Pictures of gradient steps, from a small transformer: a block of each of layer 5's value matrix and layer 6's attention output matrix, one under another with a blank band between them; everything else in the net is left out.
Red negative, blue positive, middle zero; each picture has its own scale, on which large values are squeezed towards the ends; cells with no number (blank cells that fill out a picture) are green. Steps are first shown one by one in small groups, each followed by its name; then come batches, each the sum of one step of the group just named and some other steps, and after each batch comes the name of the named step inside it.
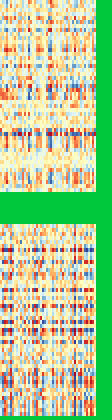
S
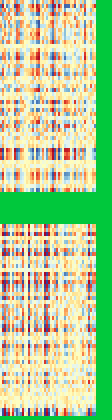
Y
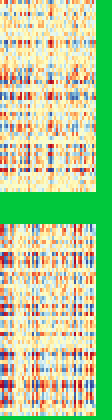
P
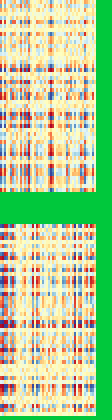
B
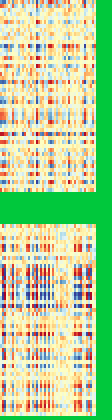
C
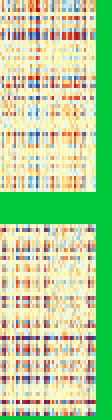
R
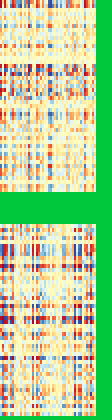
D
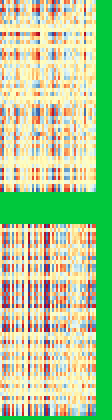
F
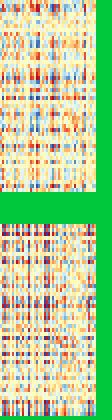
F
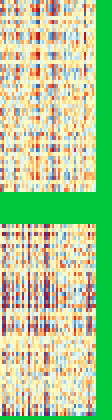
F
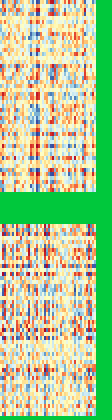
S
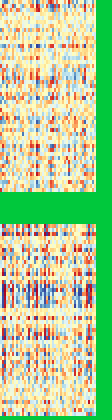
C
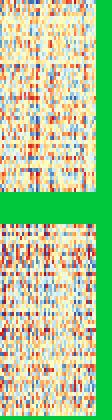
P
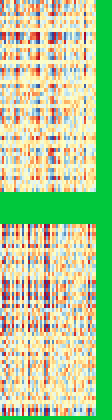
F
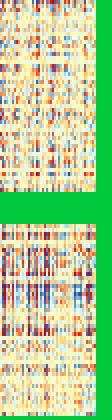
C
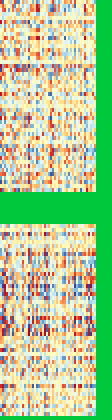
B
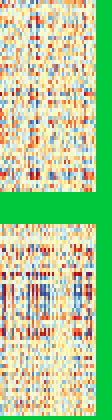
C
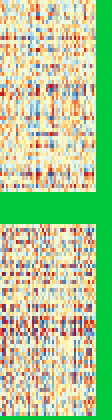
S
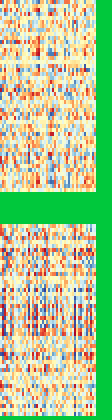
P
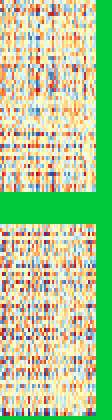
Y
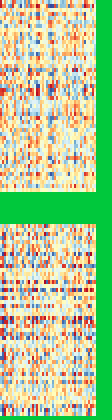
D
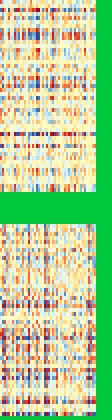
R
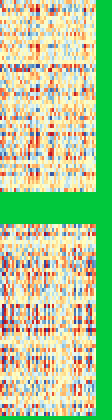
B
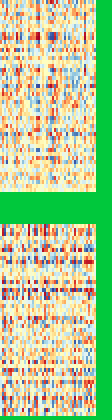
S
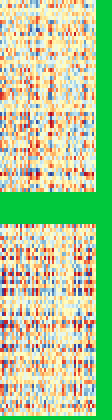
B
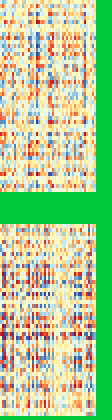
C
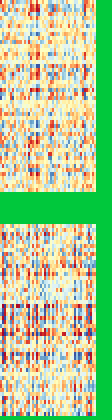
P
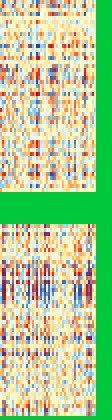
C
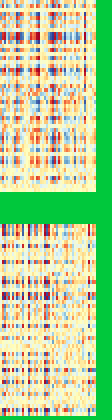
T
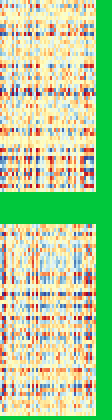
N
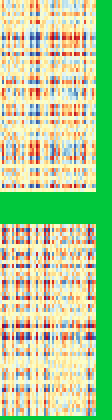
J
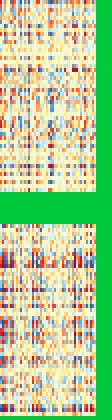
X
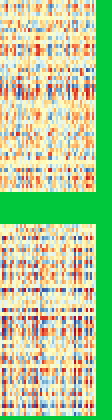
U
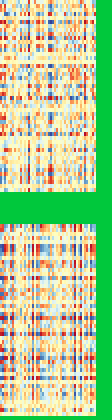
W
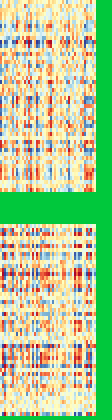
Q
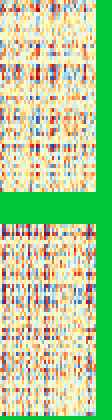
Q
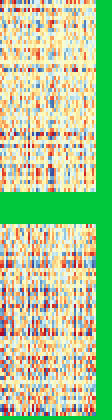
X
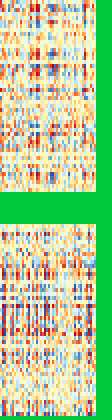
X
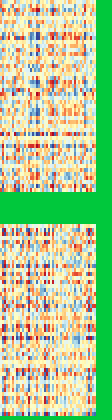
J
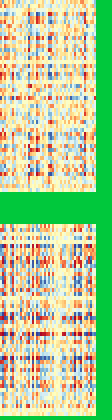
W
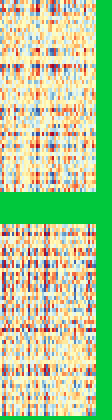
J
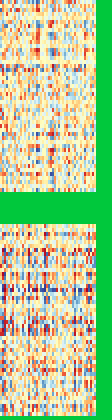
X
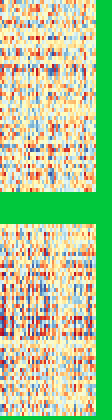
X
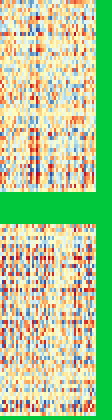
X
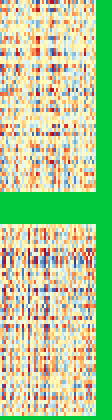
N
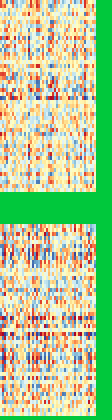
W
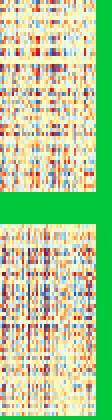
N
